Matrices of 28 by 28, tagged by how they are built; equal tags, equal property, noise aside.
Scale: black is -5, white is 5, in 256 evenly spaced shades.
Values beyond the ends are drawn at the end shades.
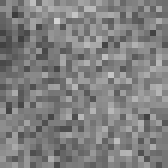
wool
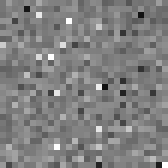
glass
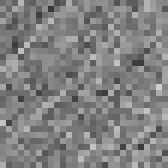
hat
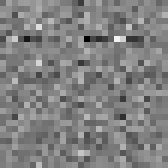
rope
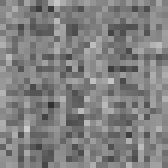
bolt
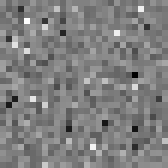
glass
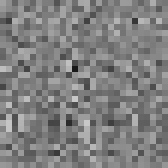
rope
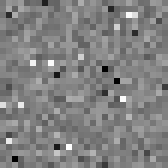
glass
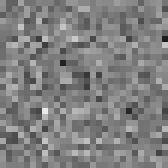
rope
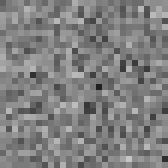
bolt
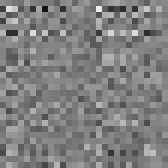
rope
